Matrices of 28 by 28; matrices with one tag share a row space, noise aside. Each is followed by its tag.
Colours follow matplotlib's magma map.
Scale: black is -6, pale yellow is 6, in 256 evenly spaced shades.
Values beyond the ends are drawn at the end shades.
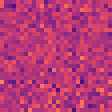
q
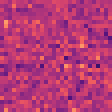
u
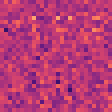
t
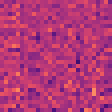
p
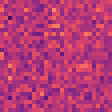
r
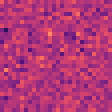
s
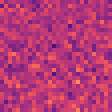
p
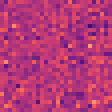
u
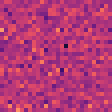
r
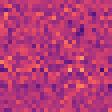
u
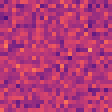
u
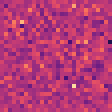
t
